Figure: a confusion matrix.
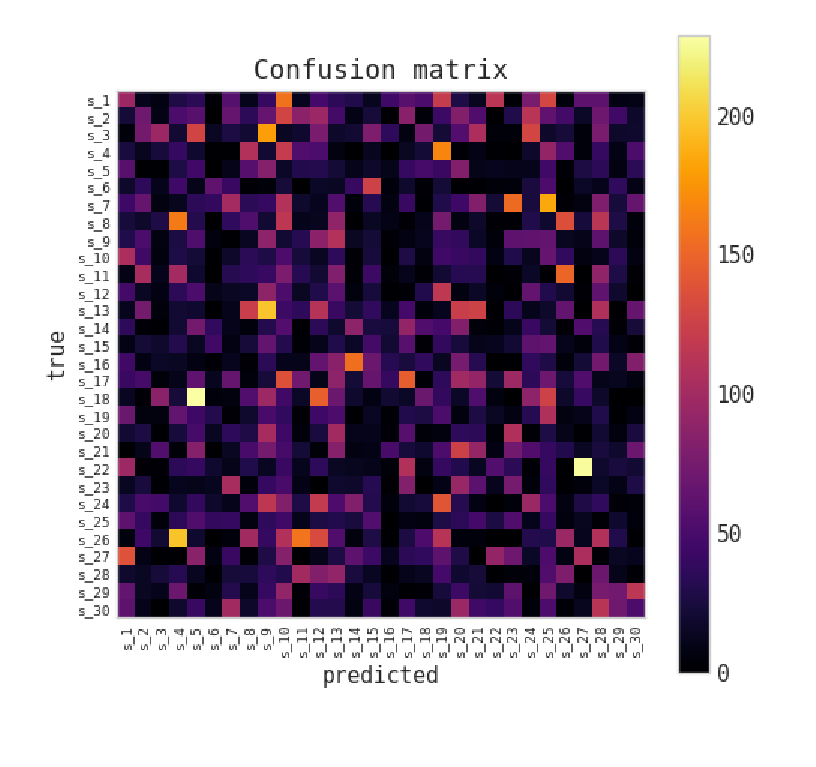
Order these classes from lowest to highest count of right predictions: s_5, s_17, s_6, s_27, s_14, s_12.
s_12, s_5, s_6, s_14, s_27, s_17
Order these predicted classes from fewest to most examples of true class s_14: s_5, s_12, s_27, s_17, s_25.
s_25, s_12, s_27, s_5, s_17
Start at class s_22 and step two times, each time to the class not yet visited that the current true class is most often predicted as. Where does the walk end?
s_1
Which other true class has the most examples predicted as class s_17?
s_22
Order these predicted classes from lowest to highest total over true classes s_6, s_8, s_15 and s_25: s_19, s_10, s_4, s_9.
s_9, s_19, s_10, s_4
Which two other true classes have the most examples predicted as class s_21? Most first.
s_13, s_3
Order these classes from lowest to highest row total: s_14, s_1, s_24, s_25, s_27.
s_25, s_14, s_27, s_24, s_1
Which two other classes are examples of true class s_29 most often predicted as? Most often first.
s_30, s_10
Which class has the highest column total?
s_10
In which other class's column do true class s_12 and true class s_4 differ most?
s_8
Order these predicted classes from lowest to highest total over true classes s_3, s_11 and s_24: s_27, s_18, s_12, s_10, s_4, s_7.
s_27, s_7, s_18, s_4, s_10, s_12
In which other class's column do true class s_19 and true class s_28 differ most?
s_11
